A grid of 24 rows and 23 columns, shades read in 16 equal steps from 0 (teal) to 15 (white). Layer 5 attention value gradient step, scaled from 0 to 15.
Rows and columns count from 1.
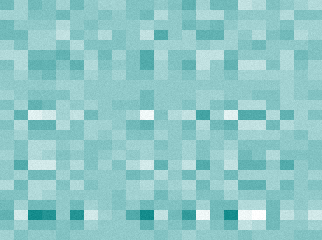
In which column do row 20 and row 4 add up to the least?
12
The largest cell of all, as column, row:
19, 22
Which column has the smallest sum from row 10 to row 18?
15
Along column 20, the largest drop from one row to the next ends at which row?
13
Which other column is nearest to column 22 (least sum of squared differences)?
8
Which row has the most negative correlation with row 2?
4
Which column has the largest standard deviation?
11
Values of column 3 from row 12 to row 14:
13 5 7
